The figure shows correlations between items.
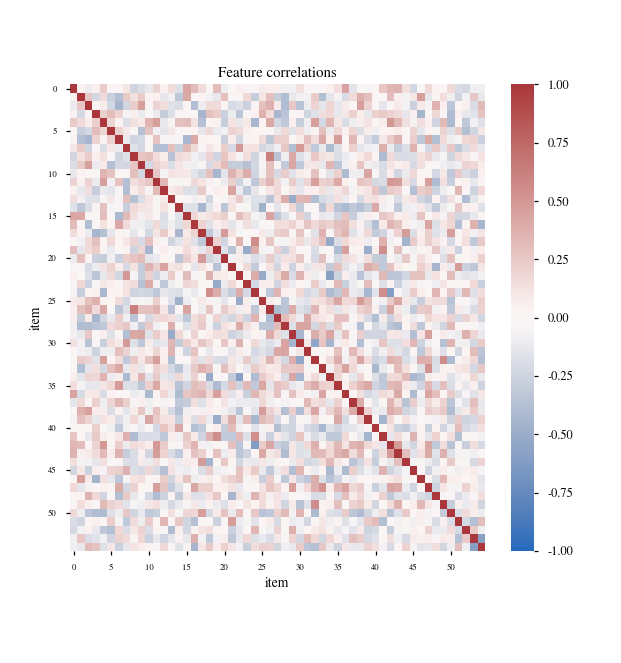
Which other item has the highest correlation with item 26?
8
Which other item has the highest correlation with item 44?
17
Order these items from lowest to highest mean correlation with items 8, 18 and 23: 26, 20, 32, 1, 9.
9, 20, 1, 32, 26
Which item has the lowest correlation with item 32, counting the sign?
30
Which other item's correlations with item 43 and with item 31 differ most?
28
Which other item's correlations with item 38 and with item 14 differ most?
25
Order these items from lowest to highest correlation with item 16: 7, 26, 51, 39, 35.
51, 39, 26, 7, 35
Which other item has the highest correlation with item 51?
21
